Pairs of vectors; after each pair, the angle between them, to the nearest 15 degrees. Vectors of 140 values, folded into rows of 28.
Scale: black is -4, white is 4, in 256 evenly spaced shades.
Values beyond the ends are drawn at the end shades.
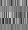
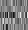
135 degrees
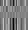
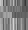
135 degrees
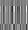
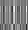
15 degrees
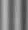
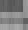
90 degrees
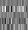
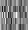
120 degrees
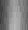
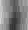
165 degrees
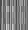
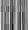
135 degrees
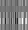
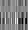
165 degrees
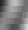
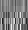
105 degrees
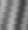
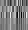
75 degrees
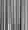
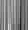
45 degrees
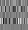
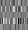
150 degrees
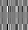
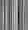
90 degrees
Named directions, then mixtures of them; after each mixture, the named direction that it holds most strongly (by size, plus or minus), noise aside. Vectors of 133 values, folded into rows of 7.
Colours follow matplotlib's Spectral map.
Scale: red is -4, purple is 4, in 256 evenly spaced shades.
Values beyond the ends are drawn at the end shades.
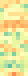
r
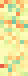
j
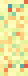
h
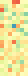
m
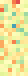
m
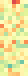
m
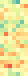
r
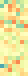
j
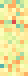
j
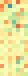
j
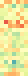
r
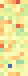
m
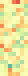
m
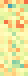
h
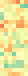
r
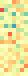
m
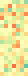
h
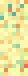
h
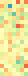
h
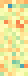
h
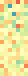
m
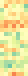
r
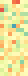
m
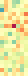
m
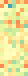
j
